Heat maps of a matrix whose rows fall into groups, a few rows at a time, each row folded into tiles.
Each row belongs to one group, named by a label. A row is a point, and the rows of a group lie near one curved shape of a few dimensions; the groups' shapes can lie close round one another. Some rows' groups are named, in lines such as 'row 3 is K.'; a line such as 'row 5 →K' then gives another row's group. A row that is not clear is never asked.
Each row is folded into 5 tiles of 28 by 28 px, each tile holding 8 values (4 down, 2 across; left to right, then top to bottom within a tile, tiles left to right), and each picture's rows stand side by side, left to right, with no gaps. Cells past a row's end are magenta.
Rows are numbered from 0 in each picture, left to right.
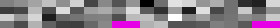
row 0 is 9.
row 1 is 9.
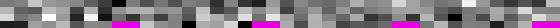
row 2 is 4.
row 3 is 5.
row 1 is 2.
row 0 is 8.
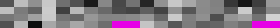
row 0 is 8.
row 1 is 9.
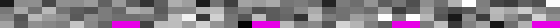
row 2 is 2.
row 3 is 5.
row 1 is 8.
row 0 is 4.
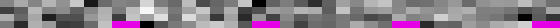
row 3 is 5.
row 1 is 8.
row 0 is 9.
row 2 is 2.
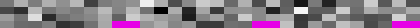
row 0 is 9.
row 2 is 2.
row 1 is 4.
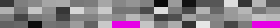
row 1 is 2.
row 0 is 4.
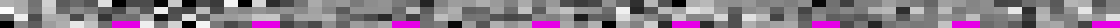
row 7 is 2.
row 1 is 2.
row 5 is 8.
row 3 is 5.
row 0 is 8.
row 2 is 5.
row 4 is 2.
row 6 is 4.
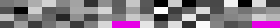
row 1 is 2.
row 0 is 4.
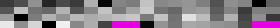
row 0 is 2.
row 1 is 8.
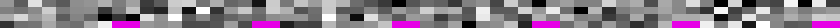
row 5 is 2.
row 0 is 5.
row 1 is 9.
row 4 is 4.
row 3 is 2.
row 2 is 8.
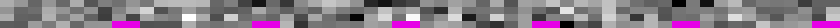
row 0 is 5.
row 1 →8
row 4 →8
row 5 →4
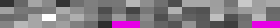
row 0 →8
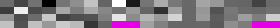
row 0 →2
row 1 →4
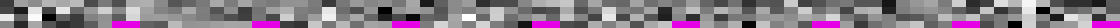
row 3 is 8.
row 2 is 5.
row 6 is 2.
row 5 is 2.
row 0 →9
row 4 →5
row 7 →8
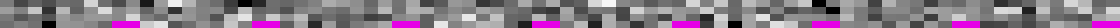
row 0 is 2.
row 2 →5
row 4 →5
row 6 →5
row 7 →2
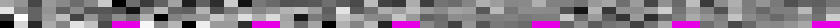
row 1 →2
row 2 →2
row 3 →4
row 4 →4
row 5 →4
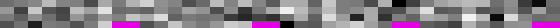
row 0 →4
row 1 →5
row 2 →8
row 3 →8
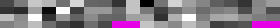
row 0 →9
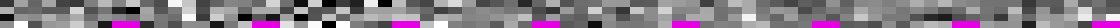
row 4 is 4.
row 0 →8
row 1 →5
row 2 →2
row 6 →5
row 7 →2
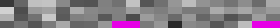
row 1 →5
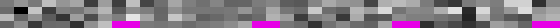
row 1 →4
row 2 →4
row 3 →2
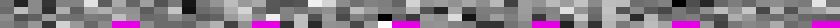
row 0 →2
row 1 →2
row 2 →5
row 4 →8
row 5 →4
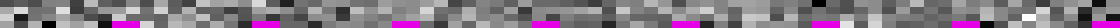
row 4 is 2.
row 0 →2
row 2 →4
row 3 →5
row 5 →8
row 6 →4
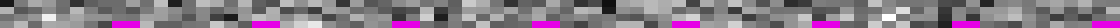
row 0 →8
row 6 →8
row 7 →5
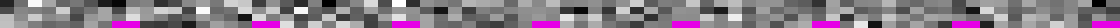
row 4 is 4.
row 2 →2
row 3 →4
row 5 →4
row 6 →8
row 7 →8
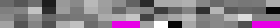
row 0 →2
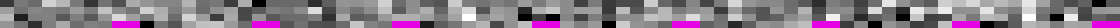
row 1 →8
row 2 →2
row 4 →2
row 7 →8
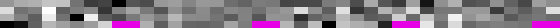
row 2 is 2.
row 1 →4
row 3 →4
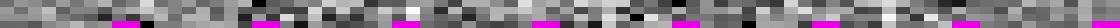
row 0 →5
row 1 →8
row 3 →4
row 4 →8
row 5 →2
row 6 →8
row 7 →4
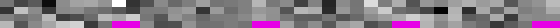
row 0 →2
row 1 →4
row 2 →2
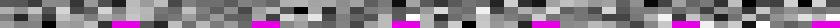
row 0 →2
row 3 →2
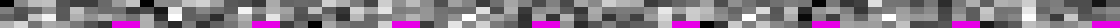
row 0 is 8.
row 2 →4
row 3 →8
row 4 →9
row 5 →8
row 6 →8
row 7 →8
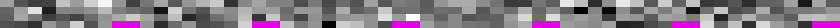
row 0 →2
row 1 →9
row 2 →2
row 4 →4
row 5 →2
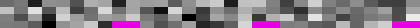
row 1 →9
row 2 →4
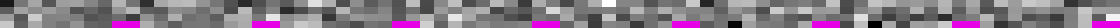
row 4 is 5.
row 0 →4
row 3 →4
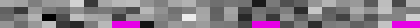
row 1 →8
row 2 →4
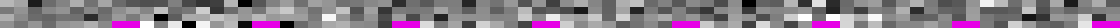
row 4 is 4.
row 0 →5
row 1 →2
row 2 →8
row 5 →2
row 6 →4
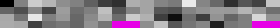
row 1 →5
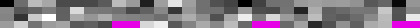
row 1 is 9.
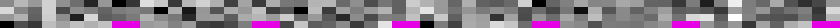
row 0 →8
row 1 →4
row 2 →4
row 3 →8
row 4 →4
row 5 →4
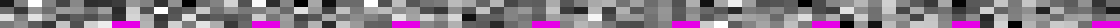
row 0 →4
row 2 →2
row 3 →9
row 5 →9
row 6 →8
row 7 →8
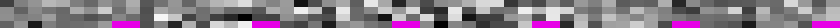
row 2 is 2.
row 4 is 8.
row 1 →5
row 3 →9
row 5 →2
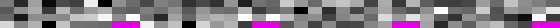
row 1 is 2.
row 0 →2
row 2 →4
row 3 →2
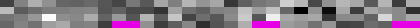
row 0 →8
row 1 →9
